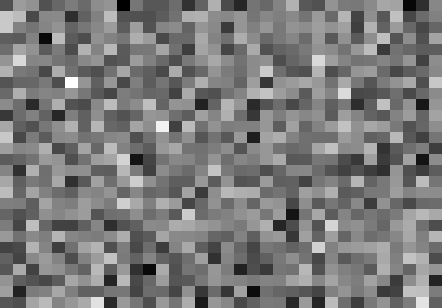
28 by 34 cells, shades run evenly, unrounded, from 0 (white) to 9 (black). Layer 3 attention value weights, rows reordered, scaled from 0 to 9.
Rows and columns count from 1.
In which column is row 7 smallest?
21
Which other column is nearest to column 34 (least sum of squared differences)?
22
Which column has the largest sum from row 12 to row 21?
2
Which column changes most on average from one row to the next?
9
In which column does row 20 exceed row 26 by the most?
23
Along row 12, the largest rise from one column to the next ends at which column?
14
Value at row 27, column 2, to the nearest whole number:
8
